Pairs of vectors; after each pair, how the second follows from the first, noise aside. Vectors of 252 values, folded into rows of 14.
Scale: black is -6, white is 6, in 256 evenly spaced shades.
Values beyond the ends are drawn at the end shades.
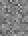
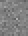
wrapped around, shrunk.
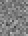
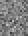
negated.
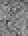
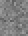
wrapped around, shrunk.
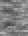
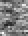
scaled up.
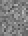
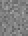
shrunk.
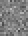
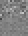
partly zeroed.
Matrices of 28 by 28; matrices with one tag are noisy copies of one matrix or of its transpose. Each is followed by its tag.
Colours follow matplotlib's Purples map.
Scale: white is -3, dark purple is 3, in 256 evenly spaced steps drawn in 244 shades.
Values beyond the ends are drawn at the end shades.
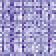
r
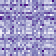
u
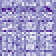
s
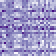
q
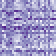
q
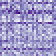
r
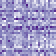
q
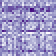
s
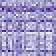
s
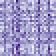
u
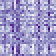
u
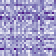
u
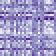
u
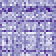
s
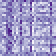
s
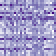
u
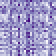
q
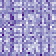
r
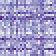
u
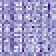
r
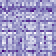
s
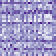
r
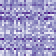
u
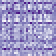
r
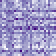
q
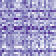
q
